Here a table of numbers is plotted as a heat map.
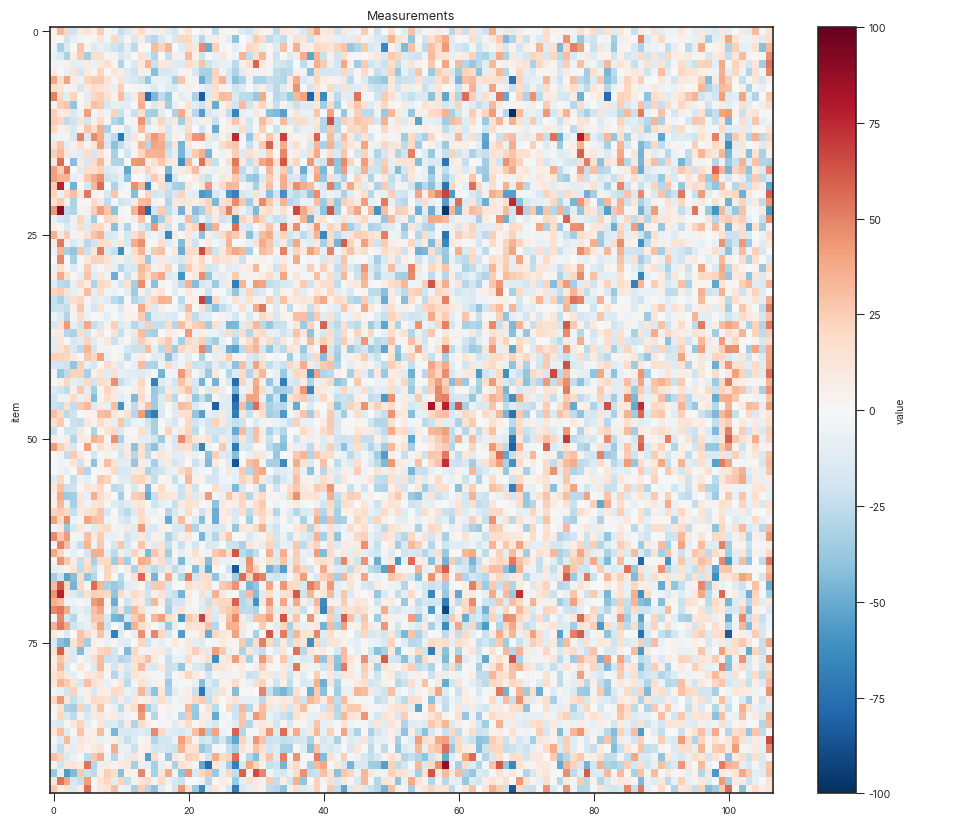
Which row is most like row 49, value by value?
41
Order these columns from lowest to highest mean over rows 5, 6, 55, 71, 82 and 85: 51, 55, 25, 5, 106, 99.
51, 55, 5, 25, 106, 99
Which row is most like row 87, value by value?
88
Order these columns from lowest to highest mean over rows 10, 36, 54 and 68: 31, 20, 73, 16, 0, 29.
29, 16, 31, 0, 20, 73
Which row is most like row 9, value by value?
59
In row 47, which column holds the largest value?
87
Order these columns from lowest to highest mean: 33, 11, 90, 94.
33, 11, 94, 90
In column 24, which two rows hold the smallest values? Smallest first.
46, 77
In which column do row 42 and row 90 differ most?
5
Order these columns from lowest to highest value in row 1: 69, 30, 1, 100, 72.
72, 1, 69, 30, 100
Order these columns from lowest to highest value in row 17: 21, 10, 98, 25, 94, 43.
10, 25, 94, 21, 43, 98
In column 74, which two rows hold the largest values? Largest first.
42, 13
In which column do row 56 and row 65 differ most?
68
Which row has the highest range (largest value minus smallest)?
22
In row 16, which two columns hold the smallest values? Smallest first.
58, 19
